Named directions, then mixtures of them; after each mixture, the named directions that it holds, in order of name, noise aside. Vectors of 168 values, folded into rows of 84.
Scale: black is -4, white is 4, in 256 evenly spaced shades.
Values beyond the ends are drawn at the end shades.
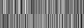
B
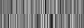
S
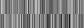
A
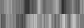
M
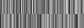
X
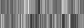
A, M.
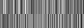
B.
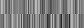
A.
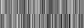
A.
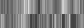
A, M.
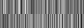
B.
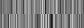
S.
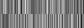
B.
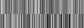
A.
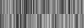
M, X.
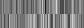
M, S.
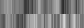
M.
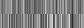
A, S.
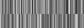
X.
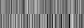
A, S.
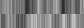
M.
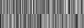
X.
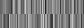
B, S.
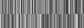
X.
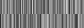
X.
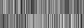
B, M.
